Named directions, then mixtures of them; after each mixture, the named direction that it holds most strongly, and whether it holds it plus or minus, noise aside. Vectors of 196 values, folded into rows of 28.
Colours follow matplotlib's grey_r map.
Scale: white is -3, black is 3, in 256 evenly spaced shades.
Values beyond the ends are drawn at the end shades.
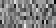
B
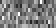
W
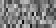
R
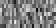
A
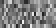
R, minus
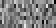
B, plus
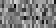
B, plus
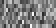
R, minus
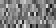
R, plus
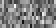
R, plus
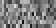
R, plus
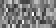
R, minus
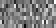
B, minus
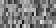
R, plus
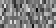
A, plus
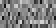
W, minus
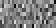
B, plus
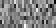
B, plus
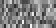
R, minus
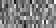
B, minus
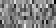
B, plus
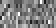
W, plus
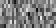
A, plus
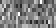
W, plus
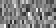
A, minus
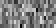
A, plus
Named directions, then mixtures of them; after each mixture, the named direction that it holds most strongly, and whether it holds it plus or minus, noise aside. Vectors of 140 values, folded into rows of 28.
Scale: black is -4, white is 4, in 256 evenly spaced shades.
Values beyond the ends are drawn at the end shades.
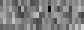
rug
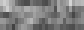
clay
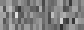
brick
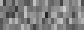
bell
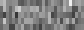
brick, minus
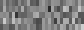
rug, plus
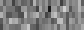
bell, plus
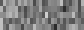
bell, minus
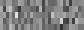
brick, plus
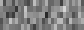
bell, plus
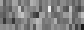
rug, minus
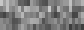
clay, plus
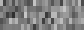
bell, plus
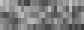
clay, plus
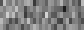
bell, minus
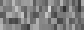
bell, minus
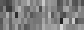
brick, minus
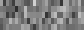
bell, plus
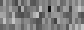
rug, plus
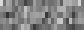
bell, plus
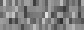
bell, minus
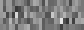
brick, plus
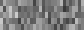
brick, plus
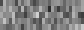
rug, plus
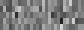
brick, minus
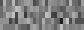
bell, minus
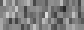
bell, minus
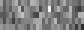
rug, minus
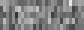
brick, minus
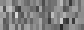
brick, plus
